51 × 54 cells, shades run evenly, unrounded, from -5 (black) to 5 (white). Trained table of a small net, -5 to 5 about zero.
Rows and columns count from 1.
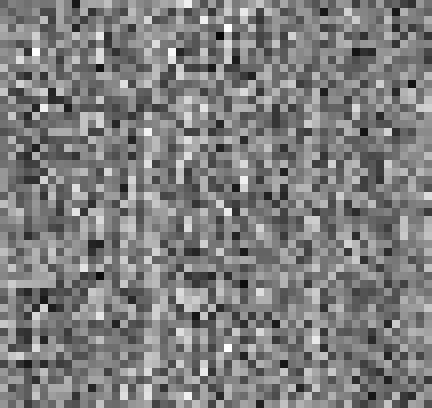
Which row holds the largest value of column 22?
7
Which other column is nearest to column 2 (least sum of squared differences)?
43
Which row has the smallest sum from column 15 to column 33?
9
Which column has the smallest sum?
4
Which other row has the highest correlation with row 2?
6
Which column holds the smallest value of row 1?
10
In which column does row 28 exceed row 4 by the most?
17
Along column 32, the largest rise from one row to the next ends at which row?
11
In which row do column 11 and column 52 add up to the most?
34
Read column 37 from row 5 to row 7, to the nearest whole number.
3 -1 1
